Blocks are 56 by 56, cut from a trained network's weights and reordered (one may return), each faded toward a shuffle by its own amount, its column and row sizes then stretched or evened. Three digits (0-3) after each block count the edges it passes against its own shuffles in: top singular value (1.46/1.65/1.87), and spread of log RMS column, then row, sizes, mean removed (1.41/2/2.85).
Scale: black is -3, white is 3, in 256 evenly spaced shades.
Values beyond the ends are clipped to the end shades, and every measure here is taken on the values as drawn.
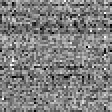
2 1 1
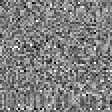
2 0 1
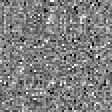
2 1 0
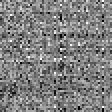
1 3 0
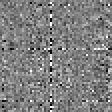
2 2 1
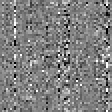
1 3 1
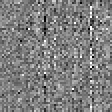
1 2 1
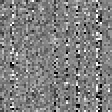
1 3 0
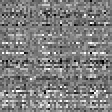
3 2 3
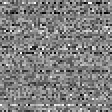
0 0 3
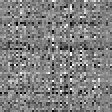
1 3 2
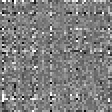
0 3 2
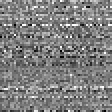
1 0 3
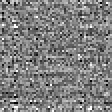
1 2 1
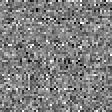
1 0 2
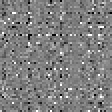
2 2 2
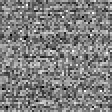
1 0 0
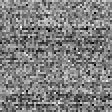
2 0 1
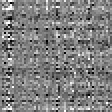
3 3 1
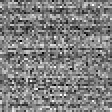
3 1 0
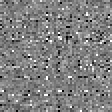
1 1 2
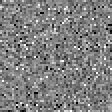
1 0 1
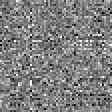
2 1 2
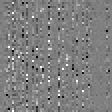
0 3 0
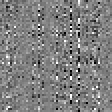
2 3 1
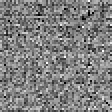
0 2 0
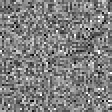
2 0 1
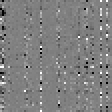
3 3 1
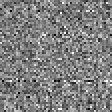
2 0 1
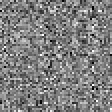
3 1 1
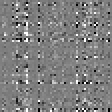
1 3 3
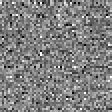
2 0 2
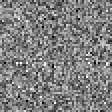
0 0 0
